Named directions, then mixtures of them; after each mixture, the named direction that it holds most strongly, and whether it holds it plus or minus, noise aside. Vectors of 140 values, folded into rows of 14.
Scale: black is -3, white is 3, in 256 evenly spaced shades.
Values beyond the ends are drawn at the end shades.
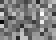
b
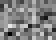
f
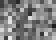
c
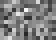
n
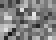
f, plus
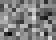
f, plus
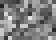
c, plus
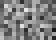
n, plus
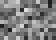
n, plus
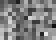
c, plus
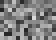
f, plus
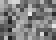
c, minus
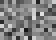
b, plus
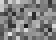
c, minus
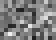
f, minus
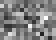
f, minus
